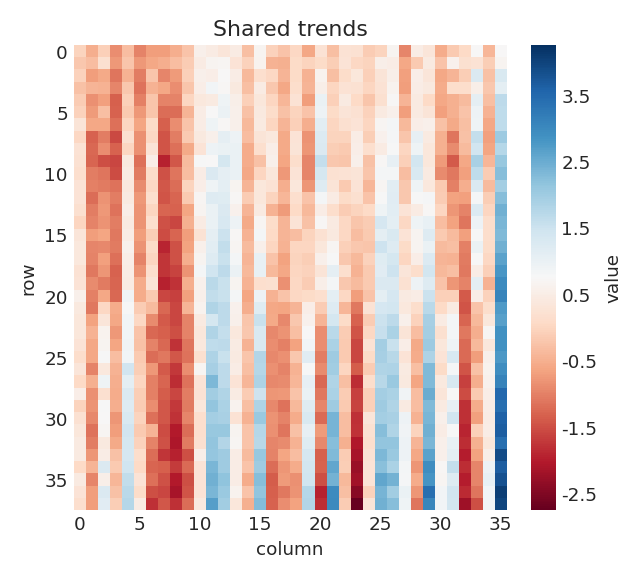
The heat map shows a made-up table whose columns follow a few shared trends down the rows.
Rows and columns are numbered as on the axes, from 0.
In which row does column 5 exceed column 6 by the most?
37
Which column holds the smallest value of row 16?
7
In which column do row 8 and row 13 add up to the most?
35
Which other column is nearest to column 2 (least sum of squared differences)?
31
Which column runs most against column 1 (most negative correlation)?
13
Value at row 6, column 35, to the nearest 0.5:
1.5
